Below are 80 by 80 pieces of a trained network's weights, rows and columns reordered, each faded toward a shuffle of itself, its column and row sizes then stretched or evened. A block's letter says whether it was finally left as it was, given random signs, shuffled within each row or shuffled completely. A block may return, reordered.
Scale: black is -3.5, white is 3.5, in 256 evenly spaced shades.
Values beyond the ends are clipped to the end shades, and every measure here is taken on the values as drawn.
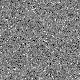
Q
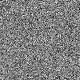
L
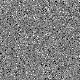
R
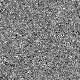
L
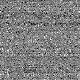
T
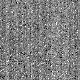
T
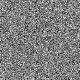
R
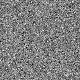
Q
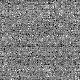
T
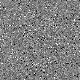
R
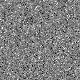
Q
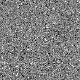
R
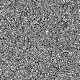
L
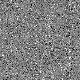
R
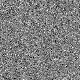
Q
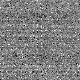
T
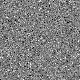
Q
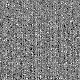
T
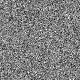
Q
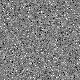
Q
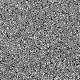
Q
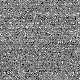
L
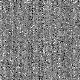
T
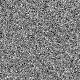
Q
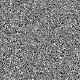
R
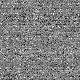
L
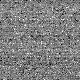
L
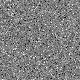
Q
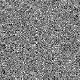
T
